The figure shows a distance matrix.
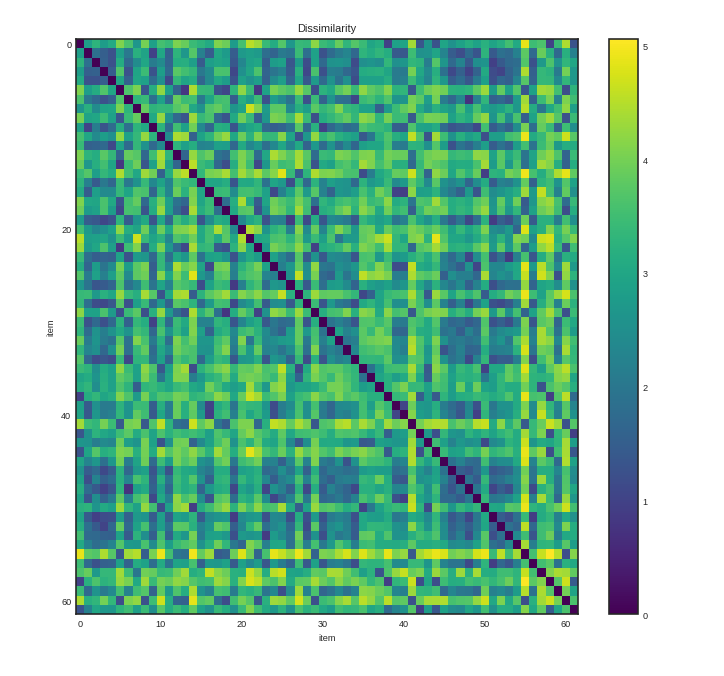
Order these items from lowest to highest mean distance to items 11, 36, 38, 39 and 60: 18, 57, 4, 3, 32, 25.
4, 3, 18, 32, 25, 57
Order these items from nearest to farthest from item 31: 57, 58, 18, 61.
61, 18, 58, 57
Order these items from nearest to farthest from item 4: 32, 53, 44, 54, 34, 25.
34, 53, 32, 54, 25, 44
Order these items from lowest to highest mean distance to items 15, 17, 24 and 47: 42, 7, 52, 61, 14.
52, 61, 42, 7, 14
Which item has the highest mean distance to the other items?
55
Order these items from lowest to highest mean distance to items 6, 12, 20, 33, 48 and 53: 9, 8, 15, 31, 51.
51, 9, 15, 31, 8
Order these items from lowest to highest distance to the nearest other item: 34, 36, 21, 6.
6, 34, 36, 21
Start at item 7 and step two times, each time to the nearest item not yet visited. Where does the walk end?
57
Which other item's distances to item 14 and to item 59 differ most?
25
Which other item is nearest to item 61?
42
